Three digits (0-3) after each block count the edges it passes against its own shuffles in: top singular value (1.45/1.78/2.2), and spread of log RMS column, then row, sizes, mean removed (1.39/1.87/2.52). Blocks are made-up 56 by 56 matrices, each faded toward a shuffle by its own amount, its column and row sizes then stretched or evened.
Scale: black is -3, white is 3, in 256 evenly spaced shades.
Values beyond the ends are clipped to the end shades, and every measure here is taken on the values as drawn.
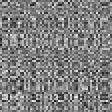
3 0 3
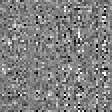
1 3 2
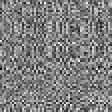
3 1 2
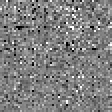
0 2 2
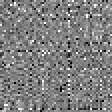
3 1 2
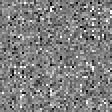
0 2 1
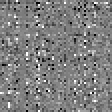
0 3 2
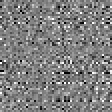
3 2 3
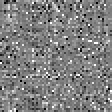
2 0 0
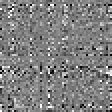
1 3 3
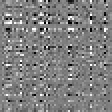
3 3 3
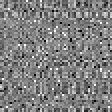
3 0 0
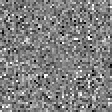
0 1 1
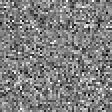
0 0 1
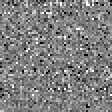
1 0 2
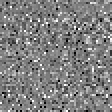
2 0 1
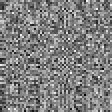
3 1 0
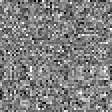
2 0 1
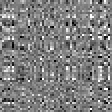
3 3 2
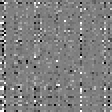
3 3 2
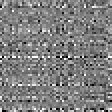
3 1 3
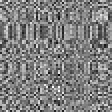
3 3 0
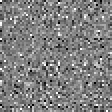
2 2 1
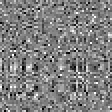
3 1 1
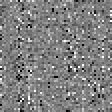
0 3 1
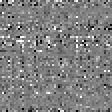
0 2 3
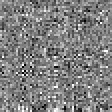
2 2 2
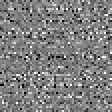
2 0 3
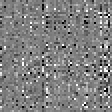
3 3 2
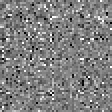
2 1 1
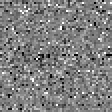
0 0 2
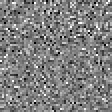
2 0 1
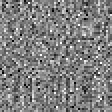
2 0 0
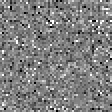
0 1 1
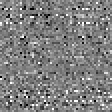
1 1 3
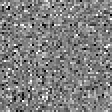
1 1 1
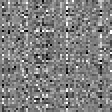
3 3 1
